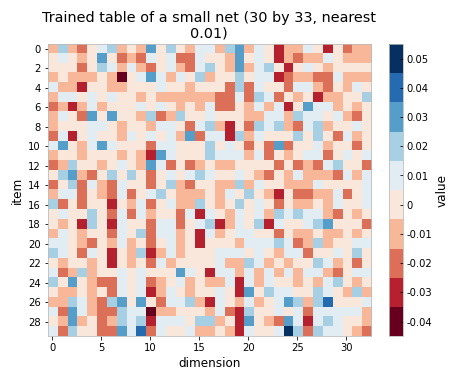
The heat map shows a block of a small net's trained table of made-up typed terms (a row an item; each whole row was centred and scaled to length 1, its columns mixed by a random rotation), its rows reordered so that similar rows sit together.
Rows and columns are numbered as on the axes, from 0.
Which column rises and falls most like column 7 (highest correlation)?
24
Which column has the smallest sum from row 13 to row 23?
6
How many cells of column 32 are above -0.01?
21
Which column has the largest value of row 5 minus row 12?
32
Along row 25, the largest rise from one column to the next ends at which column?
20
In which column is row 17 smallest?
15
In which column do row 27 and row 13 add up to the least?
10
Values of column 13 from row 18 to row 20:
-0.02 -0.01 -0.01
